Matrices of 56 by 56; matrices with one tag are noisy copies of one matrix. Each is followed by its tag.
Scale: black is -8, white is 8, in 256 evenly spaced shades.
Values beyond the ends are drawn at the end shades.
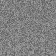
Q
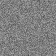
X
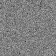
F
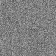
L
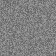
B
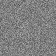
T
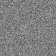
T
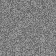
Q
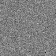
F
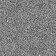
F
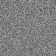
B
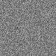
T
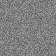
T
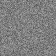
F
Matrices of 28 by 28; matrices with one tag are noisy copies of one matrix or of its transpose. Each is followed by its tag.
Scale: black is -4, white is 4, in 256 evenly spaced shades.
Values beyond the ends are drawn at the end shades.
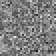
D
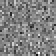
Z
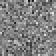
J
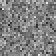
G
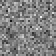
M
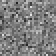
G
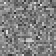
G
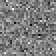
J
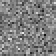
D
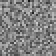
J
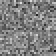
D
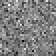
M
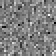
Z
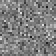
D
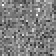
D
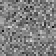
G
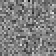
J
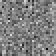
J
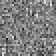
D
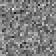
G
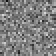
Z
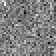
D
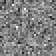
Z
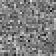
D
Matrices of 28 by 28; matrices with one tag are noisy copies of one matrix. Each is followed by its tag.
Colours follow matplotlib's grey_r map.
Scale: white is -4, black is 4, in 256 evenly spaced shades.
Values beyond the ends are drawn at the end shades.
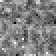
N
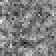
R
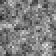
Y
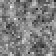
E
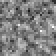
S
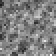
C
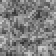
R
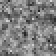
N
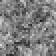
R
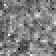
C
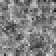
E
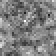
R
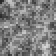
Y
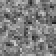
N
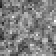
C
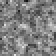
S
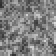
C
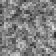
S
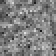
Y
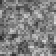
C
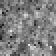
C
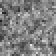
C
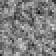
S
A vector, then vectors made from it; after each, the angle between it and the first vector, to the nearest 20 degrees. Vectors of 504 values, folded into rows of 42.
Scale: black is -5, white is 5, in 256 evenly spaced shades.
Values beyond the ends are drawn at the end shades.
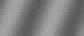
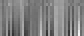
80 degrees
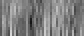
60 degrees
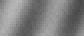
20 degrees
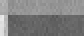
80 degrees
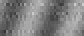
160 degrees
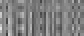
80 degrees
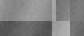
100 degrees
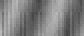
20 degrees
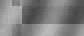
40 degrees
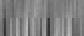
120 degrees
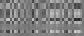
80 degrees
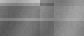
120 degrees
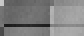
100 degrees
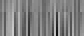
80 degrees
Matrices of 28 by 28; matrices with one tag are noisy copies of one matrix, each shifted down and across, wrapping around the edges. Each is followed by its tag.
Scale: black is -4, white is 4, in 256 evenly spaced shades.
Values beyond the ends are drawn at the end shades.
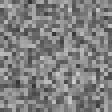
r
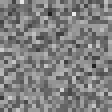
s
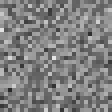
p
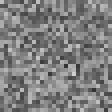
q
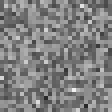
r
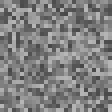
q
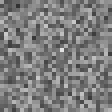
r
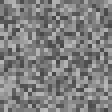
p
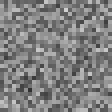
s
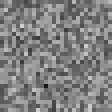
p
